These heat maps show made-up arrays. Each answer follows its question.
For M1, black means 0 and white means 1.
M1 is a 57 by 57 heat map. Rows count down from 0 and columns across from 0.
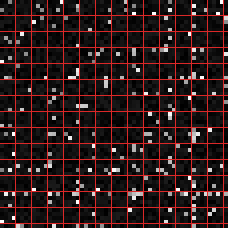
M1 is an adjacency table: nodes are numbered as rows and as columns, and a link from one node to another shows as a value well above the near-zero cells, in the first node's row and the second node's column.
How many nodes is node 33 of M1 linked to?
12
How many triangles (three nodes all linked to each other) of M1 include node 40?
0
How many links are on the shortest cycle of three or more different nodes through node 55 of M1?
6
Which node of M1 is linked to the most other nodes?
node 48
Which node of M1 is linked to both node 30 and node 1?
node 19
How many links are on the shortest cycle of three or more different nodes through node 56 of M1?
3
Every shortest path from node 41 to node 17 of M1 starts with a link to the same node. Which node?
node 11
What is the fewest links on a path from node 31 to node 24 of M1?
4
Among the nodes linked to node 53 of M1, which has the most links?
node 23
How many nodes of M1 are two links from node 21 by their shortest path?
8
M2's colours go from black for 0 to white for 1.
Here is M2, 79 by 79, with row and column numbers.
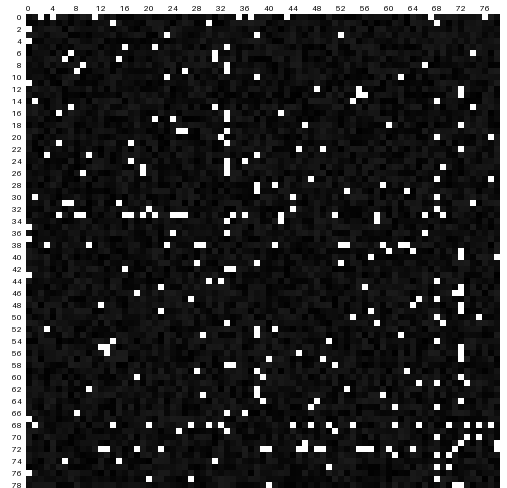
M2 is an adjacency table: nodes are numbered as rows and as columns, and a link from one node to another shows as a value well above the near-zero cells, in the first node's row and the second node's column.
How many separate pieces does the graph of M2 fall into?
6
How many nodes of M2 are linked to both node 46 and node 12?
1
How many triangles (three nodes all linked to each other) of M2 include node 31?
4
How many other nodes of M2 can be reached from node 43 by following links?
8
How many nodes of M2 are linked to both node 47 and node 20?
1
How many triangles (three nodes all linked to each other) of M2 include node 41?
2
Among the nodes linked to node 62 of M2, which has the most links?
node 38
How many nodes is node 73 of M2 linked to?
3
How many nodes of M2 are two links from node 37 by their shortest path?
7
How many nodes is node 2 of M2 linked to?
1
